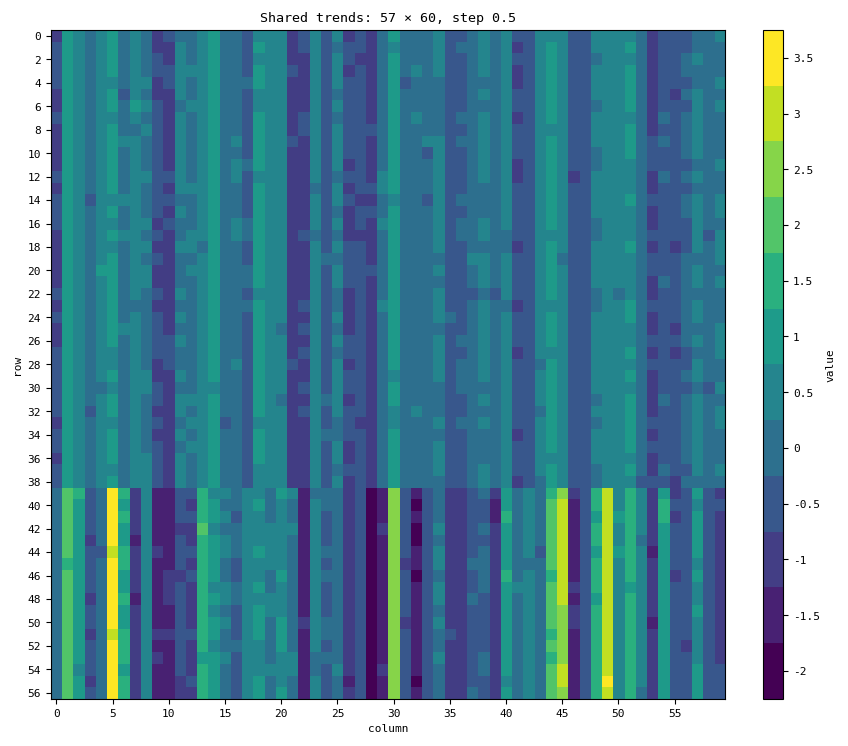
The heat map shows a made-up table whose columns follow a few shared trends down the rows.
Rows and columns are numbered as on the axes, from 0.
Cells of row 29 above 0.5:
6
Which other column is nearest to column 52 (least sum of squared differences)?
15
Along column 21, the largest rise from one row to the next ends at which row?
39
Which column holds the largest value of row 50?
5
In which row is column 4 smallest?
44
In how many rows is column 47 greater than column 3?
4
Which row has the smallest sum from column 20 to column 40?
55
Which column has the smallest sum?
28
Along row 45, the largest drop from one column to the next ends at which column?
46
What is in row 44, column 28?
-2
